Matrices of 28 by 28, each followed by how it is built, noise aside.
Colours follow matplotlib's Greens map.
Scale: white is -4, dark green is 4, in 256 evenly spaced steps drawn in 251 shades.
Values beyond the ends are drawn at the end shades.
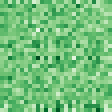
low rank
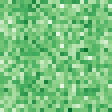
repeating rows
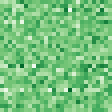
uneven rows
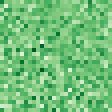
lower triangular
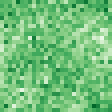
smooth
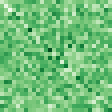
diagonal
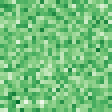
noise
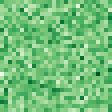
repeating rows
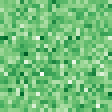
uneven rows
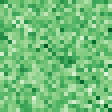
diagonal
